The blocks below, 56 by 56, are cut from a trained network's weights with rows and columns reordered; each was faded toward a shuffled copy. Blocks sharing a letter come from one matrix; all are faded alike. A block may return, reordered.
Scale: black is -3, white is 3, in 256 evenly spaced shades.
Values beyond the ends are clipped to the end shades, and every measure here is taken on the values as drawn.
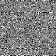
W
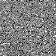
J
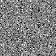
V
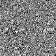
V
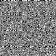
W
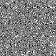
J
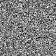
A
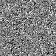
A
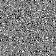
J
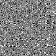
J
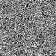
A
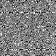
W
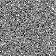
V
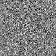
A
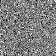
V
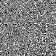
W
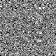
A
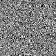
A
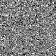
V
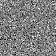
V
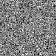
A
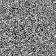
V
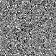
V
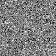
A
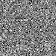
V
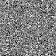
V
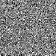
V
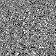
J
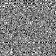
W
